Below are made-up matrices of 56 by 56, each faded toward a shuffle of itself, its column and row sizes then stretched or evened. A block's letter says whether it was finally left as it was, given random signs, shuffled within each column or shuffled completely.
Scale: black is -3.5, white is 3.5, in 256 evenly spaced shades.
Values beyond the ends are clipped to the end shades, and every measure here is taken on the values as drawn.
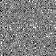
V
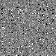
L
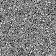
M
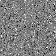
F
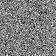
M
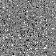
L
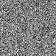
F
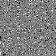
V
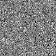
L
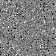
F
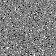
M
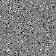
F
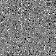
L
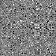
V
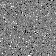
M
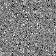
F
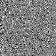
F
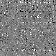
V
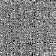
V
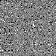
V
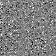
F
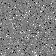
M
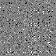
V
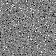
M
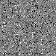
L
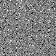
F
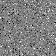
M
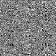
V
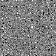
L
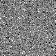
F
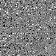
L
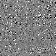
L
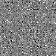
V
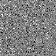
L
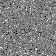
M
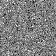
M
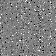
F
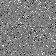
M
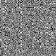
V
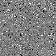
V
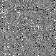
L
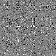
V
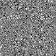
L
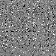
L
